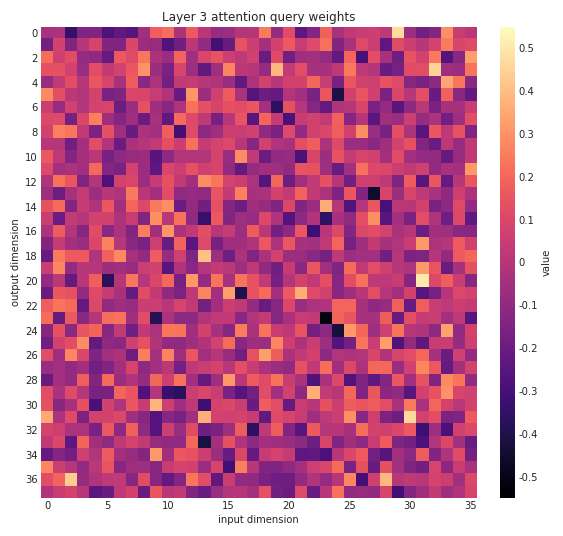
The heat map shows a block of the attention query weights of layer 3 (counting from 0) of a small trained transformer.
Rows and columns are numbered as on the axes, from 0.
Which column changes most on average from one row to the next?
13
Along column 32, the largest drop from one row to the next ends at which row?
4
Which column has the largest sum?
1
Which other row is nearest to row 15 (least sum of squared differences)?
34
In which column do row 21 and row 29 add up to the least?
16
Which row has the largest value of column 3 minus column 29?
25
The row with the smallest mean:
33
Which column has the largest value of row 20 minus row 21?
31
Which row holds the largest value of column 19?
3
